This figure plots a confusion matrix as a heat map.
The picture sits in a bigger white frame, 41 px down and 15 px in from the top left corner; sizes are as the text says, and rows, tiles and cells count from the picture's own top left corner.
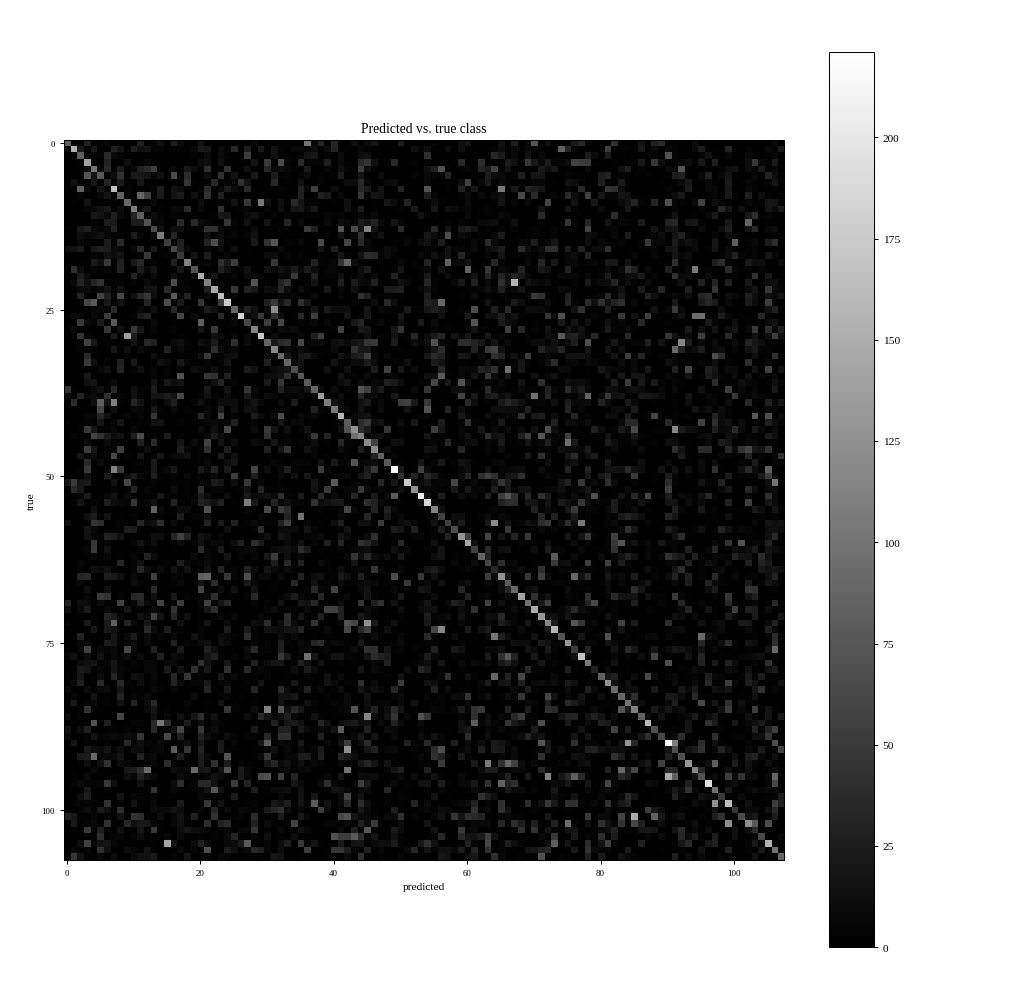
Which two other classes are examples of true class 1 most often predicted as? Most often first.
74, 81
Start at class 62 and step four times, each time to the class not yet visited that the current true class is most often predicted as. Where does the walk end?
17
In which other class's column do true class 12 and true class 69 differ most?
102
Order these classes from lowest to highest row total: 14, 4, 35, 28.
14, 35, 28, 4
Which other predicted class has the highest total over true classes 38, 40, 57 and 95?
72
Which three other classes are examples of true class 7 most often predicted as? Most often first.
65, 2, 54
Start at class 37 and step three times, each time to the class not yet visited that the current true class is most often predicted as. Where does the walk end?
91
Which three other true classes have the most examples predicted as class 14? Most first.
87, 69, 57
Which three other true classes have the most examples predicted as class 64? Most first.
57, 74, 80
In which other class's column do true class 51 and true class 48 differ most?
106
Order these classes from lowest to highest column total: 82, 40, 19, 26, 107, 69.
26, 19, 107, 40, 69, 82
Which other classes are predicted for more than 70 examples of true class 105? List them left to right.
15, 27, 73
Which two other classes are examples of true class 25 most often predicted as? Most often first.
31, 61
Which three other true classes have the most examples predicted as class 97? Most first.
99, 93, 32
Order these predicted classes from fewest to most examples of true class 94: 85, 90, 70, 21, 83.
70, 21, 90, 85, 83
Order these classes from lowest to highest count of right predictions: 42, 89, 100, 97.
100, 89, 42, 97
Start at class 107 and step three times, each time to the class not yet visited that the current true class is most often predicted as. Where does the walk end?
45
